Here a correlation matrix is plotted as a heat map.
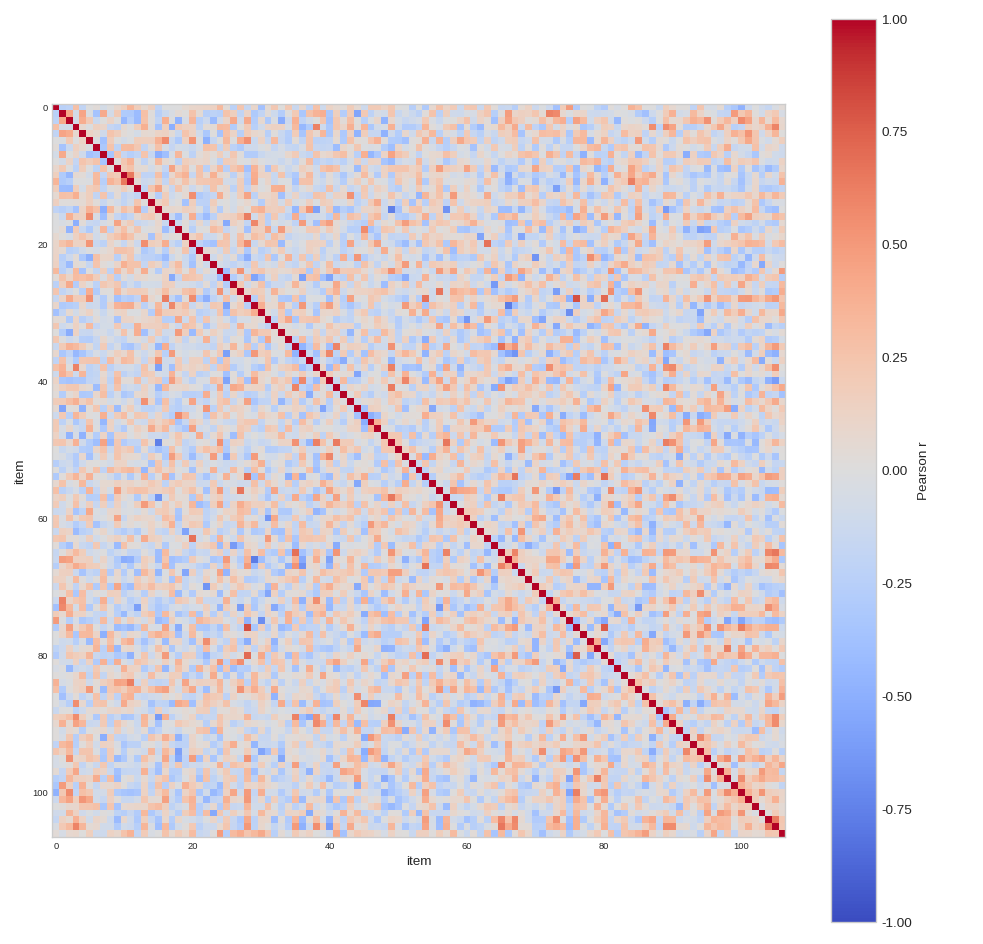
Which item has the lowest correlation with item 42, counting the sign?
37
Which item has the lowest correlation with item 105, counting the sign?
40
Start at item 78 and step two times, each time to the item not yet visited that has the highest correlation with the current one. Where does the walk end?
44
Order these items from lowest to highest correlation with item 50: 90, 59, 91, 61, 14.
14, 61, 90, 59, 91
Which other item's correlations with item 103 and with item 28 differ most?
22
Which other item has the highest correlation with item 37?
15
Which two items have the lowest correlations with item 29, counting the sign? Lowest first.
66, 25
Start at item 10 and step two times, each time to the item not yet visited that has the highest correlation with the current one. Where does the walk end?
84
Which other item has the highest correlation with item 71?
94
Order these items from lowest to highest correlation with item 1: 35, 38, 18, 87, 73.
87, 18, 35, 38, 73
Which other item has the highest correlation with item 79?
98
